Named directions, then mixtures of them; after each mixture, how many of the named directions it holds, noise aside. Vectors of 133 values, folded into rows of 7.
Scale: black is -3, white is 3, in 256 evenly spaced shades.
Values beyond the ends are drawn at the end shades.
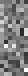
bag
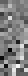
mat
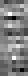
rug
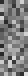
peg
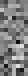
two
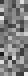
one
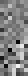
one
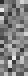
one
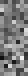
four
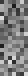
one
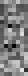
two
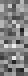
four
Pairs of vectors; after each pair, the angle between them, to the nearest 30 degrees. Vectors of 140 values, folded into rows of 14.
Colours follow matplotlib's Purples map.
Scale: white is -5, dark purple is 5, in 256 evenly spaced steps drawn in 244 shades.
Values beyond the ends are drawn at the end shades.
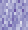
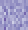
120 degrees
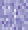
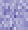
150 degrees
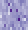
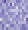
90 degrees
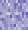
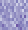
120 degrees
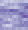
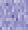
90 degrees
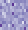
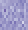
60 degrees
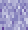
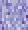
60 degrees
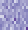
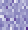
30 degrees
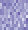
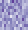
90 degrees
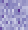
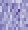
60 degrees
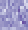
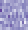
90 degrees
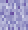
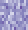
150 degrees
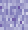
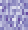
150 degrees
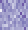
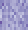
60 degrees
